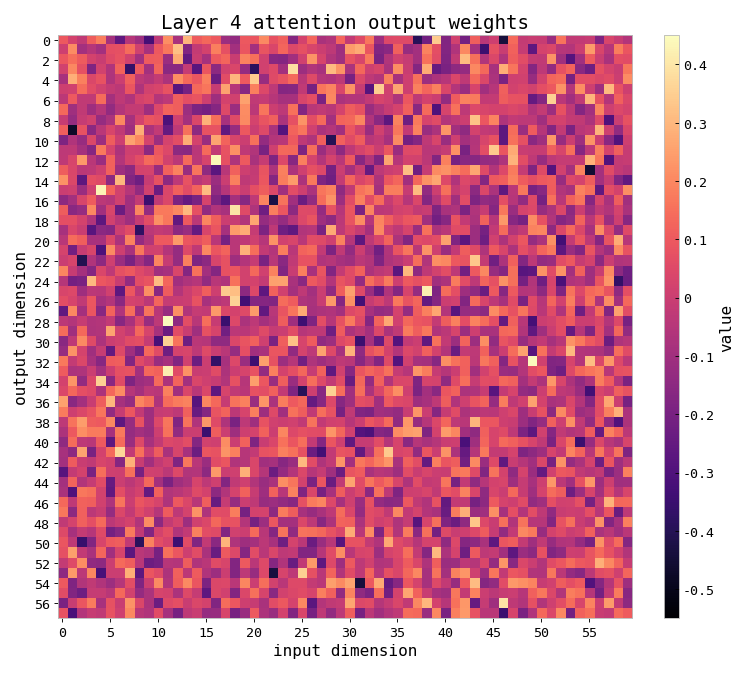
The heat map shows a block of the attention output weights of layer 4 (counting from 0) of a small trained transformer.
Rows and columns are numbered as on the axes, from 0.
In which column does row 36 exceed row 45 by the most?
5
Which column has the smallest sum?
49
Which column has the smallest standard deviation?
50
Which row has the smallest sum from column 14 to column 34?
32
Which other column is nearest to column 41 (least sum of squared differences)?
36
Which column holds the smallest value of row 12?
57
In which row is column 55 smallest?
13
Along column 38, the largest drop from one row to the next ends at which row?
26
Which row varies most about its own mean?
3
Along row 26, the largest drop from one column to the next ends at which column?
19
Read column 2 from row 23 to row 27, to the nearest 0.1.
-0.1 -0.2 -0.1 0 -0.1
